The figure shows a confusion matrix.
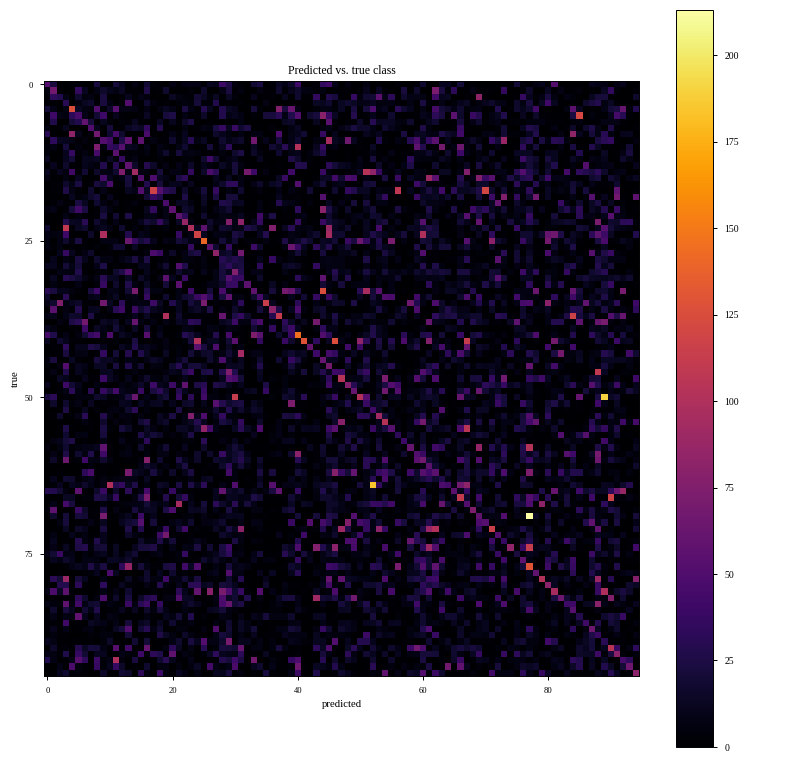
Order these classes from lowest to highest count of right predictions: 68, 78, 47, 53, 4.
78, 68, 53, 47, 4
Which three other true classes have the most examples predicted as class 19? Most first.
37, 72, 31
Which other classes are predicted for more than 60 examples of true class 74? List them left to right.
43, 46, 61, 77
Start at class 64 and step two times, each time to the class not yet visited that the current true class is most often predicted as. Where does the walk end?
63
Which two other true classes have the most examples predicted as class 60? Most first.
24, 54
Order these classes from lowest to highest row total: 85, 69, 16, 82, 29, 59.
85, 29, 16, 59, 69, 82
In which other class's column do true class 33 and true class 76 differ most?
44
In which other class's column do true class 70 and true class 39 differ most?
48
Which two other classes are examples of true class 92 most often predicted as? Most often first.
11, 33
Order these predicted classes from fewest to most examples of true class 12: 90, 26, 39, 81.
90, 81, 39, 26
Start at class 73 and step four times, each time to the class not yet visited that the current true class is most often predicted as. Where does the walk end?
86
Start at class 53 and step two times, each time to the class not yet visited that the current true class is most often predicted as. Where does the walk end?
3
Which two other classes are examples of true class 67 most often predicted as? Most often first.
21, 79
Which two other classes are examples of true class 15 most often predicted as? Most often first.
61, 69
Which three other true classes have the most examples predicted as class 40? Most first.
10, 59, 93
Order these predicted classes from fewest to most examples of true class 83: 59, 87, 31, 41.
41, 87, 31, 59
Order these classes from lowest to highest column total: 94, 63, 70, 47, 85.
70, 94, 47, 85, 63
